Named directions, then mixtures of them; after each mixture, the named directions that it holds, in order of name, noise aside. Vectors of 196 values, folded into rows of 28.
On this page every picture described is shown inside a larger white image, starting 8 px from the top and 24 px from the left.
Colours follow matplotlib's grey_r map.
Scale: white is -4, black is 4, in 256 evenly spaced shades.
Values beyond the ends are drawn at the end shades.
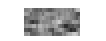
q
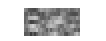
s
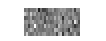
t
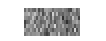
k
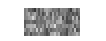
k, s.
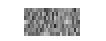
k, t.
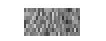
k.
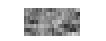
q.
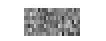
q, t.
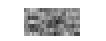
s.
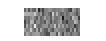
k, t.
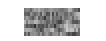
k, q.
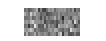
q, t.
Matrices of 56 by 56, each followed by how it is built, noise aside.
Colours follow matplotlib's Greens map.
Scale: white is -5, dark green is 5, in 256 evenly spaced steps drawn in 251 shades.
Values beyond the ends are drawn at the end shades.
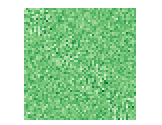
block diagonal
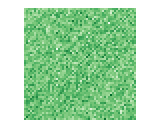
Hankel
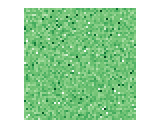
sparse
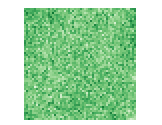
smooth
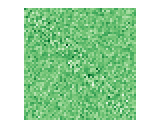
banded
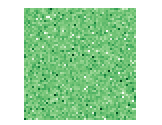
sparse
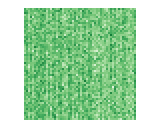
blocks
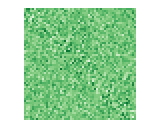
banded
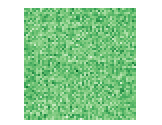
blocks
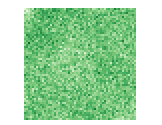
smooth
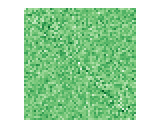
banded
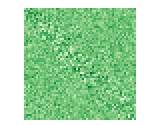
banded
